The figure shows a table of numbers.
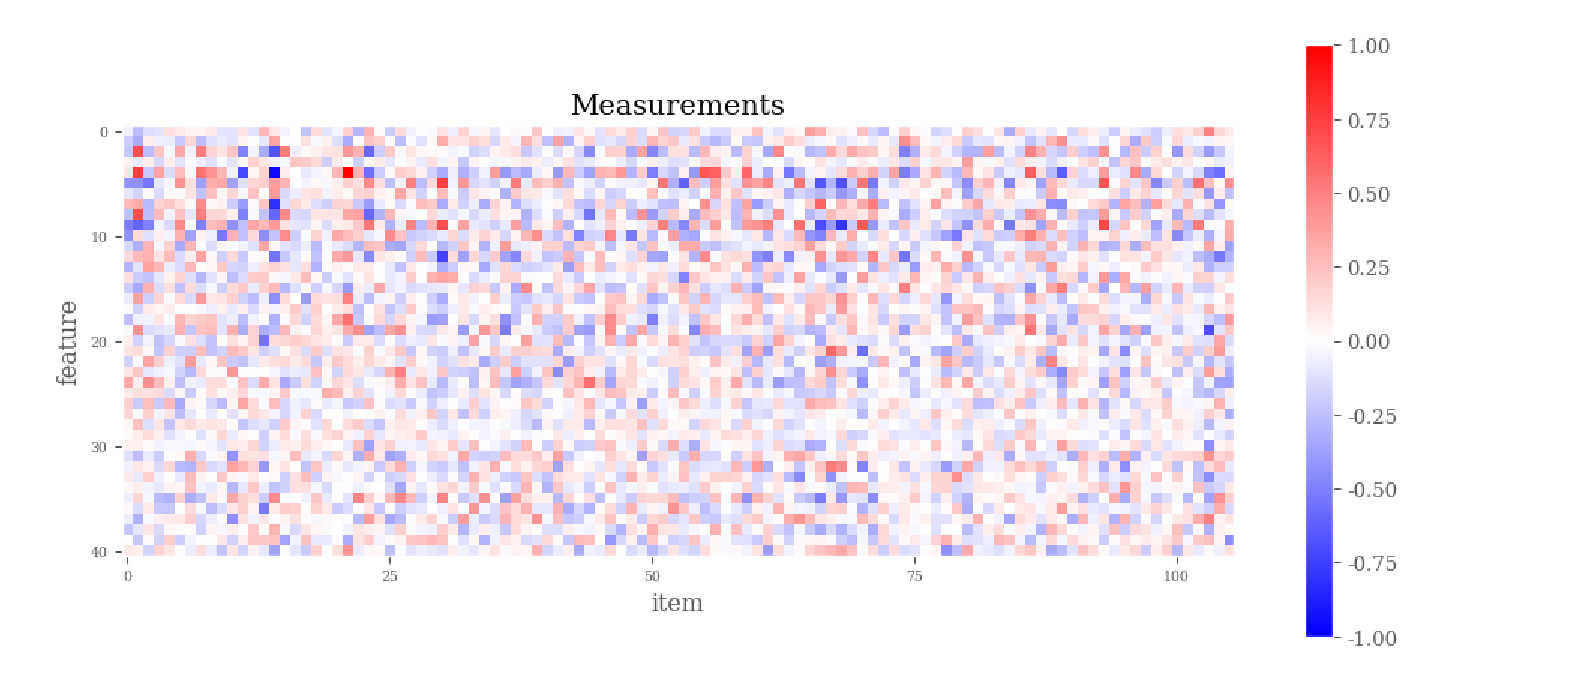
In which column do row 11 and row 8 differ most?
1
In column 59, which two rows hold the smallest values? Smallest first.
35, 21
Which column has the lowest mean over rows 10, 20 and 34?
13
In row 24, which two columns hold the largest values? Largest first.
44, 2
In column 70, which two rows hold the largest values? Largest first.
9, 5
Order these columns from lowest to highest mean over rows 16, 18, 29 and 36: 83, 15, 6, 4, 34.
83, 4, 34, 6, 15
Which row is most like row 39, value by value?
27
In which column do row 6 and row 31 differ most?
103
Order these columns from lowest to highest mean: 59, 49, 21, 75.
75, 49, 59, 21
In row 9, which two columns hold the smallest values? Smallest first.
68, 66
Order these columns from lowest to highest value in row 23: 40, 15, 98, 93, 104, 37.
93, 15, 98, 104, 40, 37
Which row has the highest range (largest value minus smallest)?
4
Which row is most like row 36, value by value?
20
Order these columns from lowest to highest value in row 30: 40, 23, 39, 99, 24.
23, 40, 99, 39, 24
